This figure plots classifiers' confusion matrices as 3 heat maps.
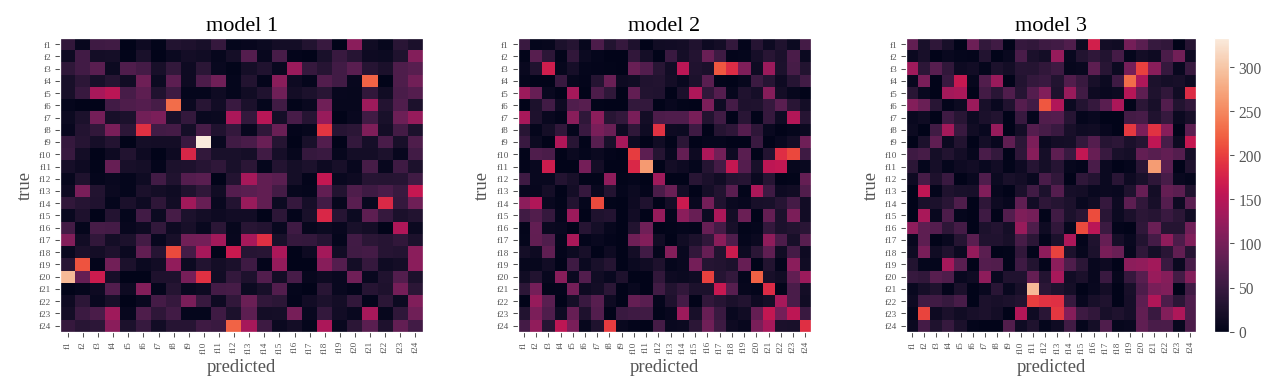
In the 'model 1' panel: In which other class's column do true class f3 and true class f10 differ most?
f9
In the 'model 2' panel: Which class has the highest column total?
f21
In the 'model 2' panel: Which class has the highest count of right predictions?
f11
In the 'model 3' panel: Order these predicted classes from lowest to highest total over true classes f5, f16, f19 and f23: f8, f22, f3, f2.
f3, f8, f22, f2
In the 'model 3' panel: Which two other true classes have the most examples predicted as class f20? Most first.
f3, f4
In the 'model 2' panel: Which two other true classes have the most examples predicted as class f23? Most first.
f10, f7
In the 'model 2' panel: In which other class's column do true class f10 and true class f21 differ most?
f22
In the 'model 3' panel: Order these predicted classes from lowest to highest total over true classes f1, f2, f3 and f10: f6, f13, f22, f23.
f6, f23, f22, f13
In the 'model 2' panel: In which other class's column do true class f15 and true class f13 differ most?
f20
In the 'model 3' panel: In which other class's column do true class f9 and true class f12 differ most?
f24
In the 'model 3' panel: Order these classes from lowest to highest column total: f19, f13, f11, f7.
f7, f19, f11, f13
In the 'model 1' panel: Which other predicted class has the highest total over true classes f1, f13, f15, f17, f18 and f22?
f24
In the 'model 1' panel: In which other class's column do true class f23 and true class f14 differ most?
f22
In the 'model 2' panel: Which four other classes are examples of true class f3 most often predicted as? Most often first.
f17, f18, f14, f21
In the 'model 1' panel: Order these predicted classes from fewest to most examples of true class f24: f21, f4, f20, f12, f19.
f19, f20, f21, f4, f12
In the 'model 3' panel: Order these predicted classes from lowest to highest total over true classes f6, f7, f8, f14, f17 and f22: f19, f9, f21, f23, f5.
f9, f23, f5, f19, f21
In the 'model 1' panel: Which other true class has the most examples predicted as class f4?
f5
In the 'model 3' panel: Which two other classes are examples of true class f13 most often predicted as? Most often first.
f2, f7
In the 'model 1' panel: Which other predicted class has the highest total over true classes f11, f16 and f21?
f23
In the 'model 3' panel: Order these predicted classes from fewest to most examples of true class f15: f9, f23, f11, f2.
f23, f9, f11, f2
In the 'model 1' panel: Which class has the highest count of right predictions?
f18
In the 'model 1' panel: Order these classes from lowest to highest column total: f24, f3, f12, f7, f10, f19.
f19, f7, f3, f12, f10, f24
